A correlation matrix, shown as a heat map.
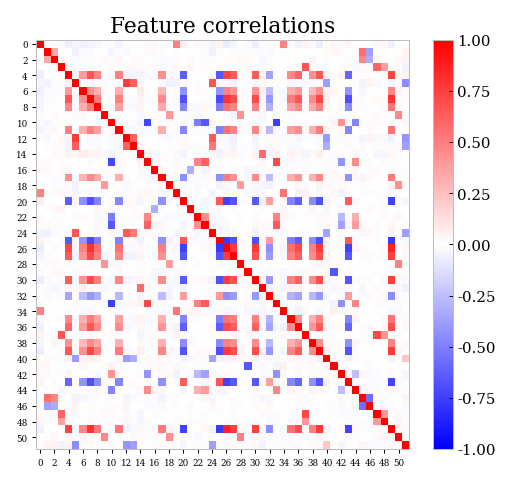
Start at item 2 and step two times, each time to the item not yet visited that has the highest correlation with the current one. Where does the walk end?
1
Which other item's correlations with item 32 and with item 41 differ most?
29
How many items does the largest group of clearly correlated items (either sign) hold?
18
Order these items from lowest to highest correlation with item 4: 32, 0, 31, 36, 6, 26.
32, 0, 31, 6, 36, 26
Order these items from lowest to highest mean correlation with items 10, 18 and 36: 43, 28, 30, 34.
43, 34, 28, 30
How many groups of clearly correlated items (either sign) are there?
10
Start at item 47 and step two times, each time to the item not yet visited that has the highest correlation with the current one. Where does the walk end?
3
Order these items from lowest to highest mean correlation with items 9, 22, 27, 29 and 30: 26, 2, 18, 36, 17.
2, 18, 17, 36, 26
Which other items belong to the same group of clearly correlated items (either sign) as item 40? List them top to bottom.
5, 12, 13, 24, 51
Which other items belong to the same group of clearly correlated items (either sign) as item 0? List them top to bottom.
19, 34
